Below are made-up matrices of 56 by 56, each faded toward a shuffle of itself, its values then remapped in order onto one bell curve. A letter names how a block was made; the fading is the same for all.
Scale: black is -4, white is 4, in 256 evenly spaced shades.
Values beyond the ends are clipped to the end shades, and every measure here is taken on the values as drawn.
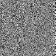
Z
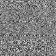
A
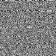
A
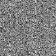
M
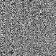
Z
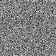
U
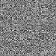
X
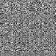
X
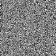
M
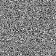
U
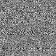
A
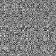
X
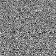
A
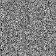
M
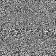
A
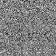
U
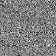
A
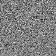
U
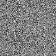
M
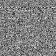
U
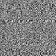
X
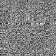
X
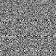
X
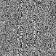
Z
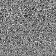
U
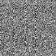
Z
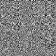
X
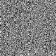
M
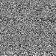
A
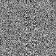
Z
